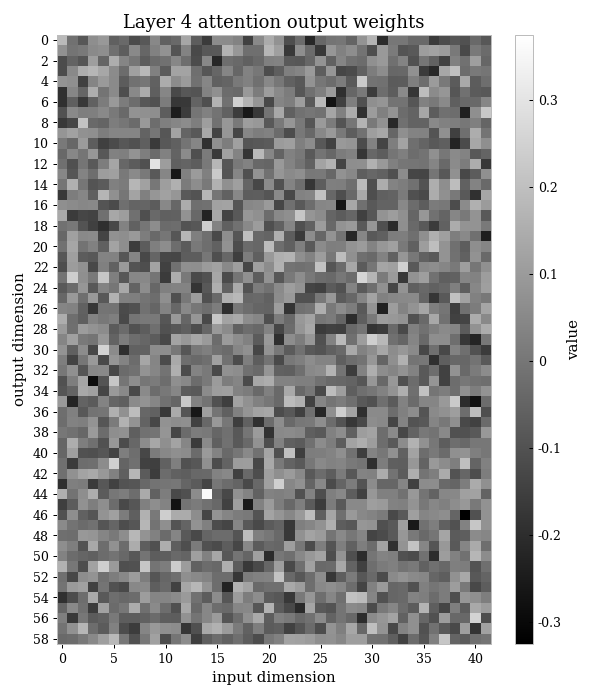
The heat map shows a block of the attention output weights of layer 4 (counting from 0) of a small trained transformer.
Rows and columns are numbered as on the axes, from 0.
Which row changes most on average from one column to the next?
36
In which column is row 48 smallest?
22
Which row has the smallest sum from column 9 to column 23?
7
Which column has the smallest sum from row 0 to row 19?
34
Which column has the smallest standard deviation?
6
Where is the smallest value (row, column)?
46, 39
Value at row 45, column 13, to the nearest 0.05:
0
